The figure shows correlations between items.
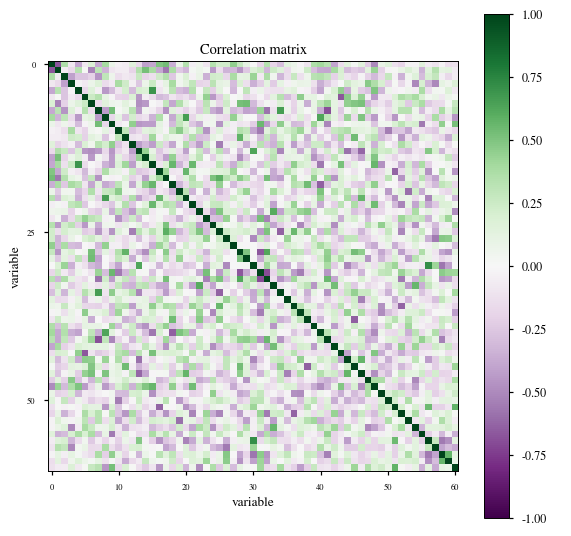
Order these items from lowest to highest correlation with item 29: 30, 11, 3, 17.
3, 30, 11, 17
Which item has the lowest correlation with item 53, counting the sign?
19
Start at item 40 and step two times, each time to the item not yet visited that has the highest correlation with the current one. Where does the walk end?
20
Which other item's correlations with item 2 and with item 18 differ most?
40
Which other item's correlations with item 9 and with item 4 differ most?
15
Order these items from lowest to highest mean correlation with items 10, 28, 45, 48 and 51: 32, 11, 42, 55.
42, 55, 32, 11
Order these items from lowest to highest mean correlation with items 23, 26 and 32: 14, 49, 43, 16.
43, 14, 49, 16
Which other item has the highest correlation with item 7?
34
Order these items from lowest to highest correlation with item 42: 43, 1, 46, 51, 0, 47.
0, 47, 51, 43, 46, 1
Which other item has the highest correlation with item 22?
33
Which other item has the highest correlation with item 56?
30
